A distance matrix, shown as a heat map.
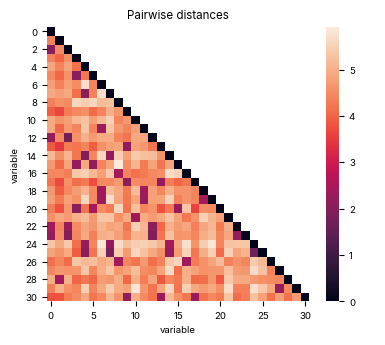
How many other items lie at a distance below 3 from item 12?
4
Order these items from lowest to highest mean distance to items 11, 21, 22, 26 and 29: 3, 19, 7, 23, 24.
23, 19, 3, 7, 24
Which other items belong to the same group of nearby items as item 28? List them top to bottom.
1
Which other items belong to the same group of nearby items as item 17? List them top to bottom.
9, 13, 30
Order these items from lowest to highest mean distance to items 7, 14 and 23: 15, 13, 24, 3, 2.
24, 2, 3, 13, 15
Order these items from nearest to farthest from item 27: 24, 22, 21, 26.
26, 22, 21, 24
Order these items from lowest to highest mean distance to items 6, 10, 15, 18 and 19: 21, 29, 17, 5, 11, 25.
11, 5, 17, 21, 29, 25
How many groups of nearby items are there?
9
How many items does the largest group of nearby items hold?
5
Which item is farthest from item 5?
8
